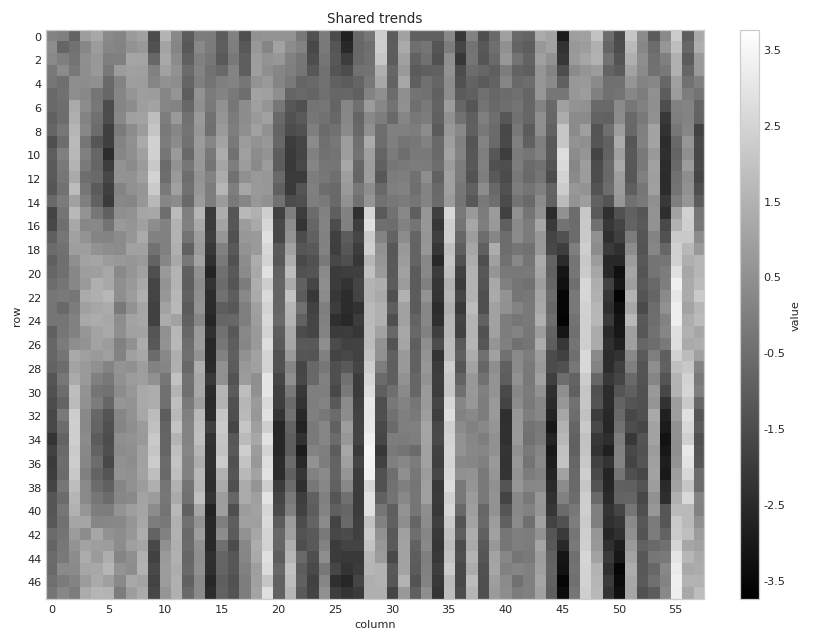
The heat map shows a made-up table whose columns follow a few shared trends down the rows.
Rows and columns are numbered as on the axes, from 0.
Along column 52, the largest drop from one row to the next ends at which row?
15
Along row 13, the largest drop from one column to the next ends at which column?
54
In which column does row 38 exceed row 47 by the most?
45
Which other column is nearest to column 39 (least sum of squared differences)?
37
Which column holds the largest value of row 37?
28
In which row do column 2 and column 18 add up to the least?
0
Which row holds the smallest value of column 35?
1
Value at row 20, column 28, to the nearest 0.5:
2
